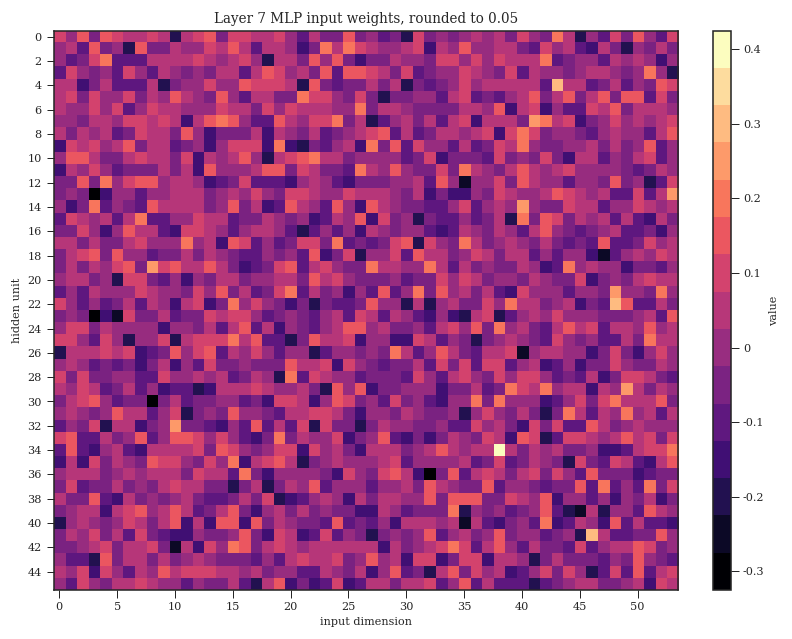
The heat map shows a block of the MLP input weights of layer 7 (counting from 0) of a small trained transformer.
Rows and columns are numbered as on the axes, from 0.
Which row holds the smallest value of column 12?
29
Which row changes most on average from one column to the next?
40
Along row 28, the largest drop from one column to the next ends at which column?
21
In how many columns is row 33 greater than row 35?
26
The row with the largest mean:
7
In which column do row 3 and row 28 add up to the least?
53
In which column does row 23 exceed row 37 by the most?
15
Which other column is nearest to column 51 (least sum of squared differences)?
1
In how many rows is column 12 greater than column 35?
20
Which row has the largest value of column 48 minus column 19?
22
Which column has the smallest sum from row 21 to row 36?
32
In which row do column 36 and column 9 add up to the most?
44
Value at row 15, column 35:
0
